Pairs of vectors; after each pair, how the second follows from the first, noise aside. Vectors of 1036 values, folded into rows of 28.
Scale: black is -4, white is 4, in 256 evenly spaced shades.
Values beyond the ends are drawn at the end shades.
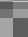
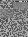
sign-scrambled.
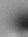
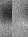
wrapped around.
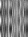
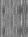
wrapped around, shrunk.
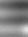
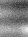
copied.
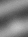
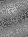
reversed, partly zeroed.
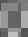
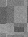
wrapped around, negated, shrunk.
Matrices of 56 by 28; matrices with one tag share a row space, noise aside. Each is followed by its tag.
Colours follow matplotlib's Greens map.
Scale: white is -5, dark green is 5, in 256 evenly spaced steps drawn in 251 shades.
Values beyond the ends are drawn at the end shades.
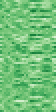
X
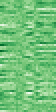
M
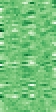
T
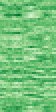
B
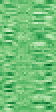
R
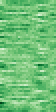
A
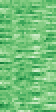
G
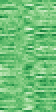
M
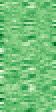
T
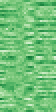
M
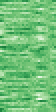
A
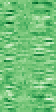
R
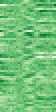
M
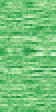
B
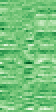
M
